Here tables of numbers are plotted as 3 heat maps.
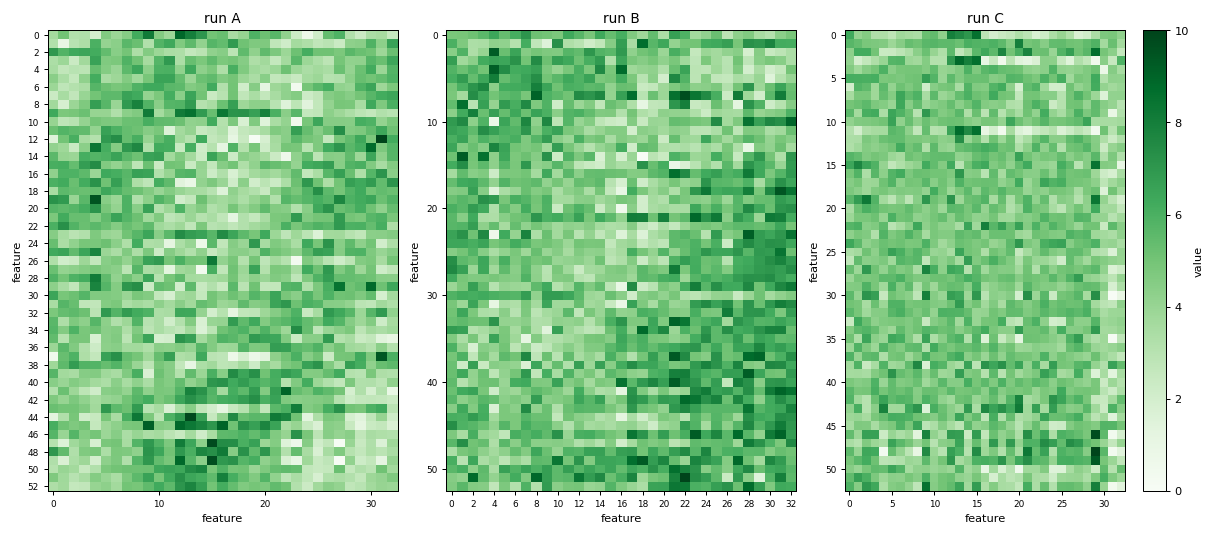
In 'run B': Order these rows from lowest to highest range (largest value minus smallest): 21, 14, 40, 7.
21, 40, 7, 14
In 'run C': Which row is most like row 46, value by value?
48
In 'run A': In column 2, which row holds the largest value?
38
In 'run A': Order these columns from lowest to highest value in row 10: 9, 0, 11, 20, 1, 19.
20, 1, 0, 19, 11, 9
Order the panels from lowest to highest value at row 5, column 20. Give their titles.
run B, run A, run C
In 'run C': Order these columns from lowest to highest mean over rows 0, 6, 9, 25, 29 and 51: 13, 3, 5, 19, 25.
25, 19, 3, 5, 13
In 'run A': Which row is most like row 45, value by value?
9
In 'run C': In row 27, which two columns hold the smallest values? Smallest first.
31, 32
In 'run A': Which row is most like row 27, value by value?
24
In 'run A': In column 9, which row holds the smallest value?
39
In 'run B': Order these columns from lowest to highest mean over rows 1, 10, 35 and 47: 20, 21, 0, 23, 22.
21, 22, 20, 23, 0
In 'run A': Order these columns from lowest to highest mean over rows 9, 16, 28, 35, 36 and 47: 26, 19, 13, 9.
26, 19, 13, 9
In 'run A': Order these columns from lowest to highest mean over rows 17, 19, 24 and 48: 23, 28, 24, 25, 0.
25, 23, 28, 24, 0
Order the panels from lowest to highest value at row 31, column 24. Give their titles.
run C, run A, run B
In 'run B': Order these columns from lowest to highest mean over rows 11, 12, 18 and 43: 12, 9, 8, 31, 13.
13, 8, 12, 9, 31
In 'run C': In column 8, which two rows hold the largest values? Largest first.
38, 43
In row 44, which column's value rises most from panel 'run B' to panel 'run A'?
13
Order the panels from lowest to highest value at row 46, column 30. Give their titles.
run A, run C, run B
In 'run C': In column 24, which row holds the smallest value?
50
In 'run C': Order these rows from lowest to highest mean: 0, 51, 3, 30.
3, 0, 51, 30
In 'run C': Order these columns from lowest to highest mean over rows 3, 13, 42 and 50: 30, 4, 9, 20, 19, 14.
20, 30, 19, 9, 4, 14
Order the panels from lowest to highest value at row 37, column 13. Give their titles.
run A, run B, run C
